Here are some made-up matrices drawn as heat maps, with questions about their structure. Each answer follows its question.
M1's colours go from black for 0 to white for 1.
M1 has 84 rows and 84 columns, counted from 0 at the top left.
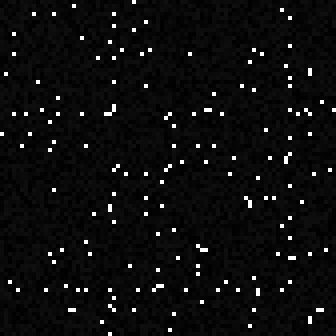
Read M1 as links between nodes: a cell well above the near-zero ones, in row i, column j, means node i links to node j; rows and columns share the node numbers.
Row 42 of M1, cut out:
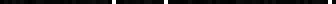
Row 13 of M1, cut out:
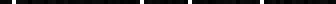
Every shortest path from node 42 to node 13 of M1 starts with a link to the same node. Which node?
node 28
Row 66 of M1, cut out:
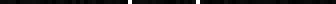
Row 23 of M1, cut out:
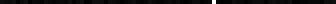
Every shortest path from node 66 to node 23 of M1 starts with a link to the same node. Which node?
node 49
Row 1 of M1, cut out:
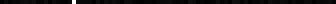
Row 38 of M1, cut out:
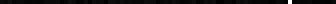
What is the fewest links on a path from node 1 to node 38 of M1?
6
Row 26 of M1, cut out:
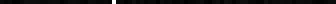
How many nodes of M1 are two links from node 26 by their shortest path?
10
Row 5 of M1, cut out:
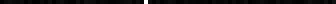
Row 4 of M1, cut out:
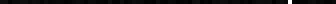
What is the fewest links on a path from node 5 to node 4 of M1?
4
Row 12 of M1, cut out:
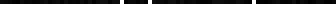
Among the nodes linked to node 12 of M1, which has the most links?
node 63
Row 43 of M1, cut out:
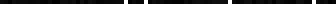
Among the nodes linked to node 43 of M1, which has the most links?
node 36
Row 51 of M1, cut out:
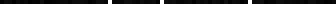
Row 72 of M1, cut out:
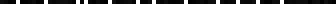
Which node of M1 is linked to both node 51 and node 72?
node 27
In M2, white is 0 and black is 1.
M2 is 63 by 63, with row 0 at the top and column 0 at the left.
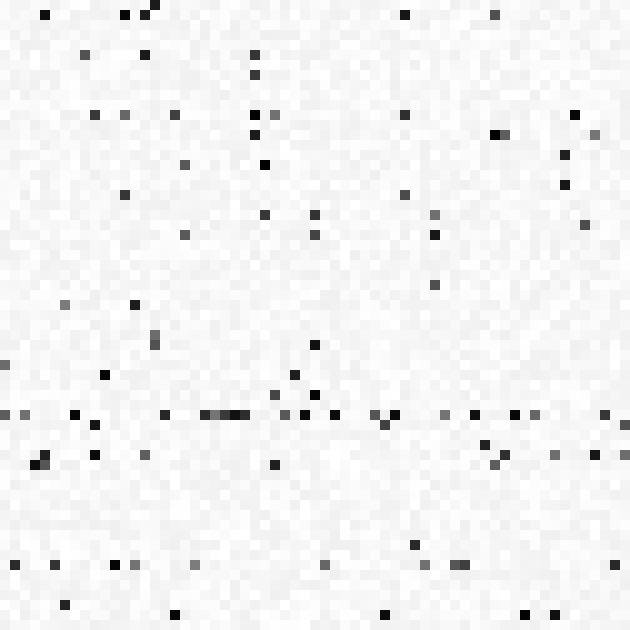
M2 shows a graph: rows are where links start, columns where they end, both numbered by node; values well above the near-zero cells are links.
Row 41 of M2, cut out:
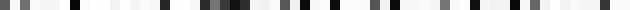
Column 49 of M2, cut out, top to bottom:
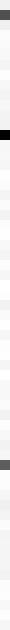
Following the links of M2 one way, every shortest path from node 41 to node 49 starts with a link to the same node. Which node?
node 30
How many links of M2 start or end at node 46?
5
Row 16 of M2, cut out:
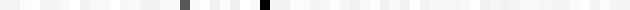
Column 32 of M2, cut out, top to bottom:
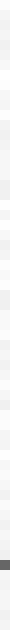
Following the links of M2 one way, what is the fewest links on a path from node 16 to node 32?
3
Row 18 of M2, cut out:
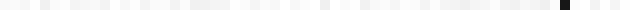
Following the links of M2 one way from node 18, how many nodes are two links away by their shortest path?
10
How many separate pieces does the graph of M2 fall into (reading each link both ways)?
2
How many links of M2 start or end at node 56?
12
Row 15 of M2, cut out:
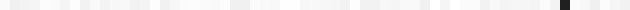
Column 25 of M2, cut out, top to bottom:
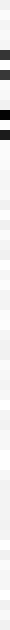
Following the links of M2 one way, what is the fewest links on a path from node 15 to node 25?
3
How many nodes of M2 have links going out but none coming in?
3
